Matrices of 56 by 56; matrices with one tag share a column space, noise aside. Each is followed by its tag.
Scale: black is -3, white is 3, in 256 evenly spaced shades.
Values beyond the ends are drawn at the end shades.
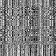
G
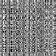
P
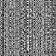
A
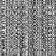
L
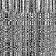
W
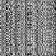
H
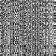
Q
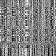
G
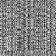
A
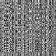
P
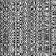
H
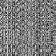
Q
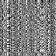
P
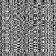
P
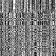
W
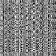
P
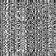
P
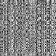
P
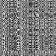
A
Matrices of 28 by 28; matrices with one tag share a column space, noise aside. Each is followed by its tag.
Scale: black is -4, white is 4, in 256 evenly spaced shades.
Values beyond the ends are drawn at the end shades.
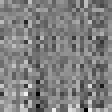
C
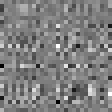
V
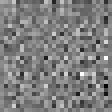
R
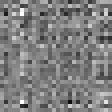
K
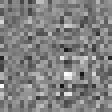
R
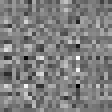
R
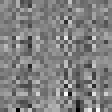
C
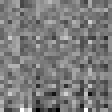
C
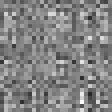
K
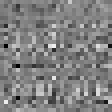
V
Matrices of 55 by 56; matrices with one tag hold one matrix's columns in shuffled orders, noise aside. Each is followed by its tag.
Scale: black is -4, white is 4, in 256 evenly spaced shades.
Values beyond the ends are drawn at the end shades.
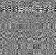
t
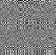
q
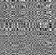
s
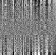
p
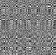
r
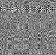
t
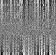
p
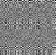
q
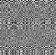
q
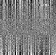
p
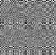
q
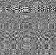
t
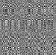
r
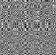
s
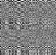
q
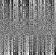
p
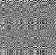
q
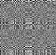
q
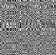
s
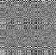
q
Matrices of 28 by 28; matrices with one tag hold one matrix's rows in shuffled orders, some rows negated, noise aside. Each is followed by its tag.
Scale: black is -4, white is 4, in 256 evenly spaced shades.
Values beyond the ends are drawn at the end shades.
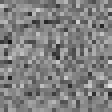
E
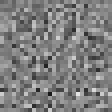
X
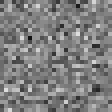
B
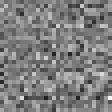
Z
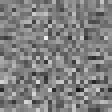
X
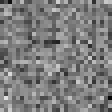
E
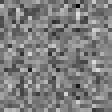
B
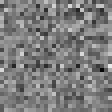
Z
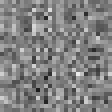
X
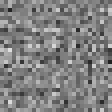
E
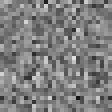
X
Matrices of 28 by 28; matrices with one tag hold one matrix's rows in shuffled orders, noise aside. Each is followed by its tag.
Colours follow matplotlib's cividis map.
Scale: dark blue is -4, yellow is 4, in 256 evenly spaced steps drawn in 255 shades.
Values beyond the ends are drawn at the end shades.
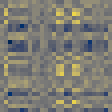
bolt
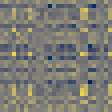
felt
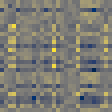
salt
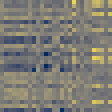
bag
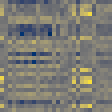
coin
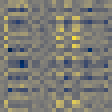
bolt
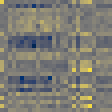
coin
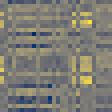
coin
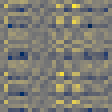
bolt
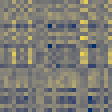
felt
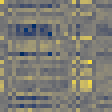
coin
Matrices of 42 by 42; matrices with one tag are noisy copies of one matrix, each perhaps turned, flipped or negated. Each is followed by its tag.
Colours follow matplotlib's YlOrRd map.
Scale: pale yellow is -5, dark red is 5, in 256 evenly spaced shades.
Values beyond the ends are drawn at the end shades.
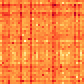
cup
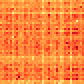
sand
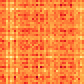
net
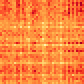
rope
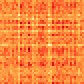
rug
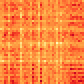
rope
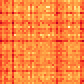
sand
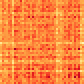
sand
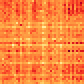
rope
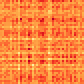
rug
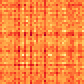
rug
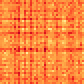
rug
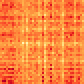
rope
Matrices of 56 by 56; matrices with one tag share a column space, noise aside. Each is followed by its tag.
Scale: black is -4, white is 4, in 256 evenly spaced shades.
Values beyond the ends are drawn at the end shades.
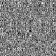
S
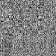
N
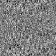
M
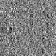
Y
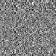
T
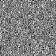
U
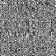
S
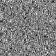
M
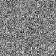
U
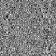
U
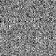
N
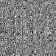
Y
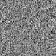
N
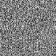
N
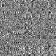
U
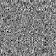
T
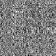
Y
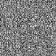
N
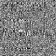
S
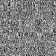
S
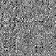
N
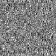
M
